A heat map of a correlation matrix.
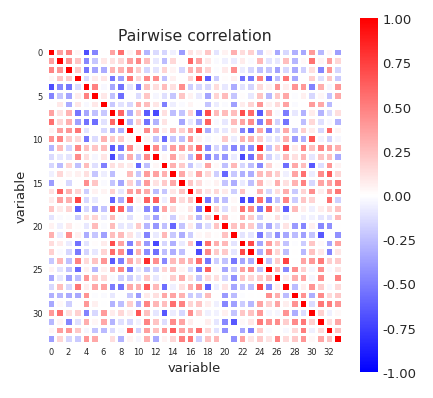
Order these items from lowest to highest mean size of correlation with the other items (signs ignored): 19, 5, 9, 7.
19, 5, 9, 7
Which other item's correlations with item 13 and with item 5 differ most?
27
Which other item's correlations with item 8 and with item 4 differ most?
0
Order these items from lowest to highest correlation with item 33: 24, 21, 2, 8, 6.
21, 8, 2, 6, 24
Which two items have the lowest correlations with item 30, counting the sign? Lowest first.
13, 4
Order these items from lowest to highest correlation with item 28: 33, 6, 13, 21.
21, 6, 33, 13
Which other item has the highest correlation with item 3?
17
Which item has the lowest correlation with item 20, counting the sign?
14
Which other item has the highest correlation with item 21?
2
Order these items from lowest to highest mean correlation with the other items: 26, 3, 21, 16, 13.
21, 13, 3, 26, 16
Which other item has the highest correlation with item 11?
24
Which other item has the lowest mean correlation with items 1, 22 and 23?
12
